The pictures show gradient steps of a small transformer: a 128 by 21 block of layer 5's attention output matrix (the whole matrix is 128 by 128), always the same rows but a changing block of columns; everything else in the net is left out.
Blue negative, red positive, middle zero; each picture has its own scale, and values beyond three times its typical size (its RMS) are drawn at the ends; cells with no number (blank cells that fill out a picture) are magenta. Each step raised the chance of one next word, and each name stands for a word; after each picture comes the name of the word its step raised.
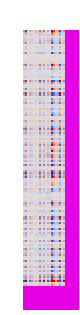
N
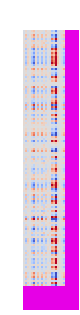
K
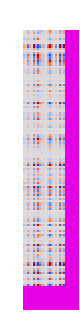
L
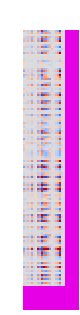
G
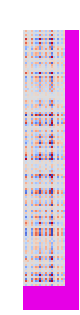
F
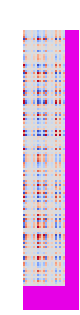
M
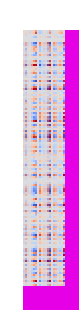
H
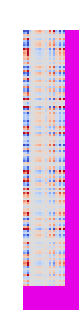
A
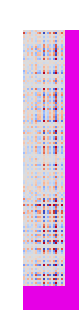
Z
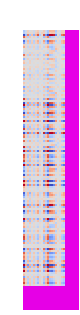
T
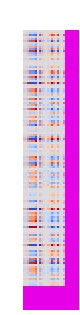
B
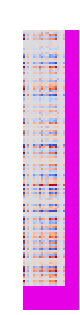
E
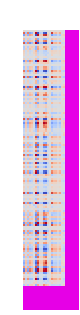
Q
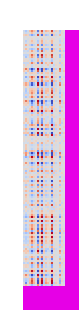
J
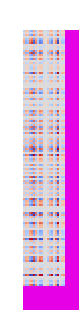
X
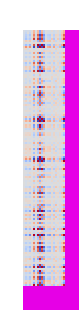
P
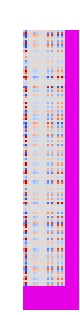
Q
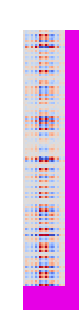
P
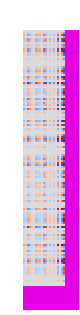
B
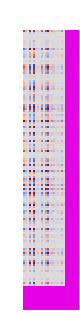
A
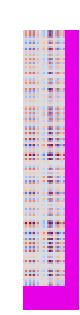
X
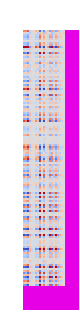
P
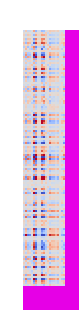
F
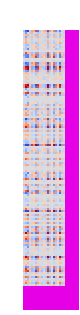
E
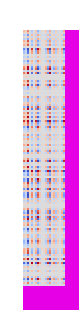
A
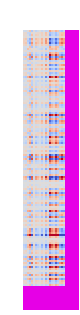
F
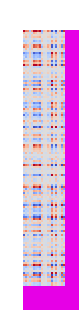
L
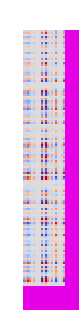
N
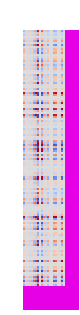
N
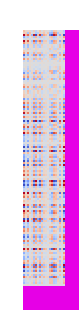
T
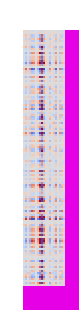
K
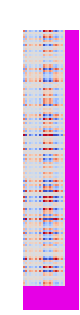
M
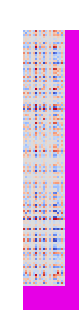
K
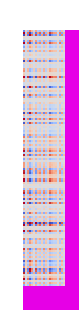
Q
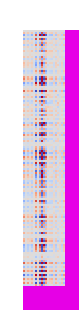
J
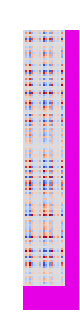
G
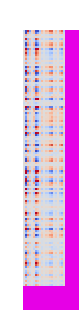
A
